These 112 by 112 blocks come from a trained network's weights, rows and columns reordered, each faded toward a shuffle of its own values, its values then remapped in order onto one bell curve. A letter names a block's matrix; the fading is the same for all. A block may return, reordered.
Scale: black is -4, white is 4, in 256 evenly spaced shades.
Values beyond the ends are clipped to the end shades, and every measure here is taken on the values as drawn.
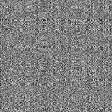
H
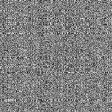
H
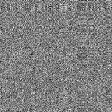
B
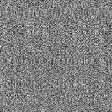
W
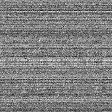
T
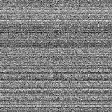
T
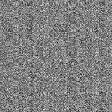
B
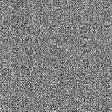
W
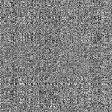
H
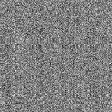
B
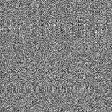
B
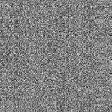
W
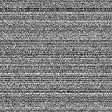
T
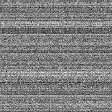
T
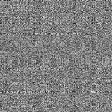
H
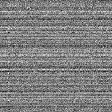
T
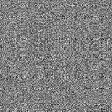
W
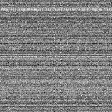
T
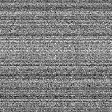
T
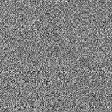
W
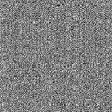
B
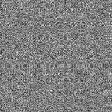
W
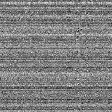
T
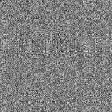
H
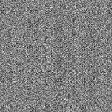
B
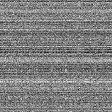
T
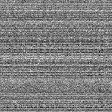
T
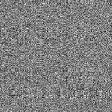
W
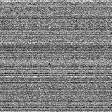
T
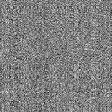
B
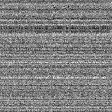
T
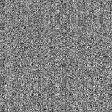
H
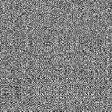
H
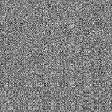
W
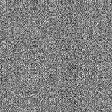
B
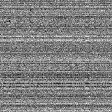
T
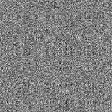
B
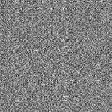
W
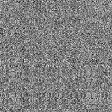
W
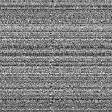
T
